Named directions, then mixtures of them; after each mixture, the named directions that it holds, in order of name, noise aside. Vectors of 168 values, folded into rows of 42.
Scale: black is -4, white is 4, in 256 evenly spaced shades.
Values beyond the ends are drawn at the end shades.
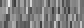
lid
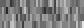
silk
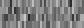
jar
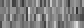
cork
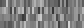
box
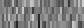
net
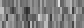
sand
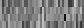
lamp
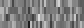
lid, net, sand.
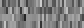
jar, lamp, silk.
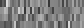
box, lid.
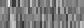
lid, silk.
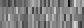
cork, lamp, net.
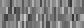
jar.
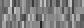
jar.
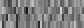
jar, net, sand.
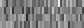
box, sand.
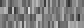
box, cork, jar.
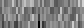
lamp, net.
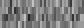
jar.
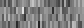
box, net.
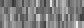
cork, silk.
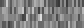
box.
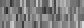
silk.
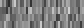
lid.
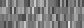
box.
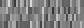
lid.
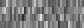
box.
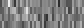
lid, sand.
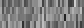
lamp.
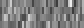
jar, lamp.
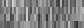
box, cork, sand.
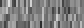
lid.
